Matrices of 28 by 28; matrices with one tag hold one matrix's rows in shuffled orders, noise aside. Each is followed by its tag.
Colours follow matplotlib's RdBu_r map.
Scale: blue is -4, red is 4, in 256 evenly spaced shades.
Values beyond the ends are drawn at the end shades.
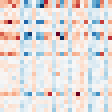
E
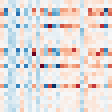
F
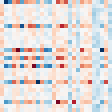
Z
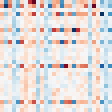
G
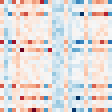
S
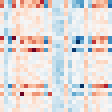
S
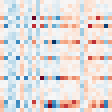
F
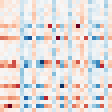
E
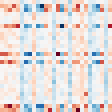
E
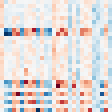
Z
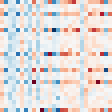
F
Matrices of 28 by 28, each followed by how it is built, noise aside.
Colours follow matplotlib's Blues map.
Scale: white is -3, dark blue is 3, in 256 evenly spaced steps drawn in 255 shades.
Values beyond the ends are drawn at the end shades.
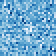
banded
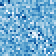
banded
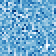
banded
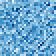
Hankel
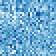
low rank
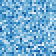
noise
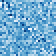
banded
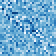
banded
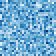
noise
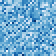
Hankel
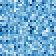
low rank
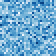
noise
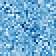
banded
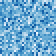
noise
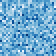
low rank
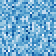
low rank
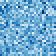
low rank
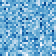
low rank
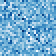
banded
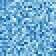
noise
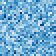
Hankel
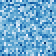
noise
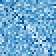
banded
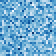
noise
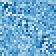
banded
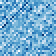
Hankel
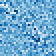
banded
